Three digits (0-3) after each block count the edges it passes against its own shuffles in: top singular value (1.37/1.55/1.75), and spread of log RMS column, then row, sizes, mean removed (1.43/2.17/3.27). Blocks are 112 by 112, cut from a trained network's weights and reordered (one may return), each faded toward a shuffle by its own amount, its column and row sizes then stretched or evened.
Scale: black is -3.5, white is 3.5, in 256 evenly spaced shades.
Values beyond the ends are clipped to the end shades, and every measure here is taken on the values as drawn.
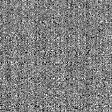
3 0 2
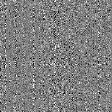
2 3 1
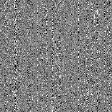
0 3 0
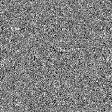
1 1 1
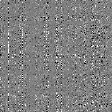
1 3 2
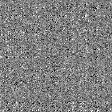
1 1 2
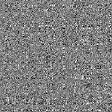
3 2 2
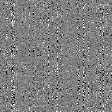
0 3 1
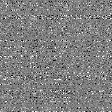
0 1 3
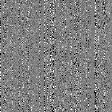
1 3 0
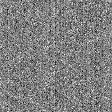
1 1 0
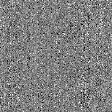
0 2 1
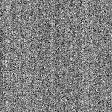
2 0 0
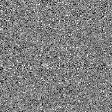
0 1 1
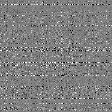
1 2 3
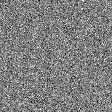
0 0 0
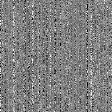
3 3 0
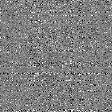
0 2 3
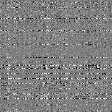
2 1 3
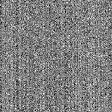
3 1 1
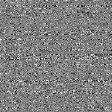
1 1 3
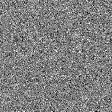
1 0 1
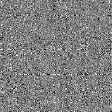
1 2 2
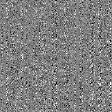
1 3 1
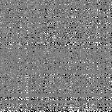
1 2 3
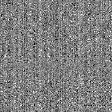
3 1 2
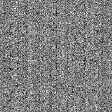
2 1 1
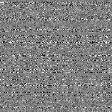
3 1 3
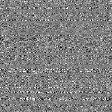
3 1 3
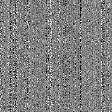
3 3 1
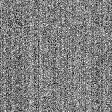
3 0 0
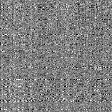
3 0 3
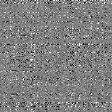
0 2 3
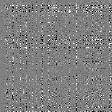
1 3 3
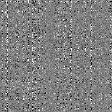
2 3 2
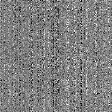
3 3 1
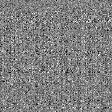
2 0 2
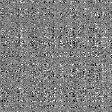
2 2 3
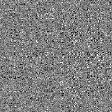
3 2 2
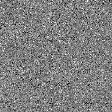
0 1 1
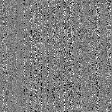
0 3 0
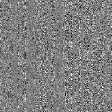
2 3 0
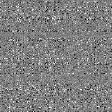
0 2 3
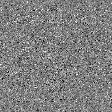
0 0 2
